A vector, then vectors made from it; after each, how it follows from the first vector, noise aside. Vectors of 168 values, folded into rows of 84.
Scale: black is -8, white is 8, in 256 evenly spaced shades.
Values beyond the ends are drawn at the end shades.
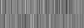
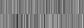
reversed.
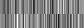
reversed, negated, scaled up.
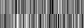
reversed, negated, scaled up.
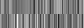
reversed, negated, scaled up.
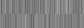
negated, shrunk.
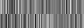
wrapped around, negated, scaled up.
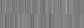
negated, shrunk.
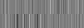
reversed, partly zeroed.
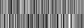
wrapped around, negated, scaled up.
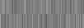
wrapped around, negated, shrunk.
